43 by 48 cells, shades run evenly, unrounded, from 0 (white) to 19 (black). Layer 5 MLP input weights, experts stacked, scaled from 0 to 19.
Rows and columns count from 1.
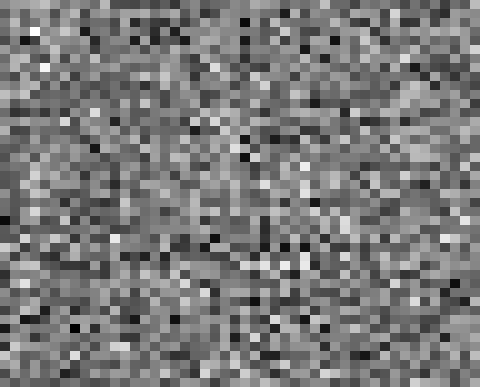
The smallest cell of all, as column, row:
4, 4
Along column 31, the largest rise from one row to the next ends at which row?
36
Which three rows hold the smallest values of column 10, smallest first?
13, 7, 15
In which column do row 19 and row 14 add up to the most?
37
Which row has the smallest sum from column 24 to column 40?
21
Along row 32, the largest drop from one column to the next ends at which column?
40
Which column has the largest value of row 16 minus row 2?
30
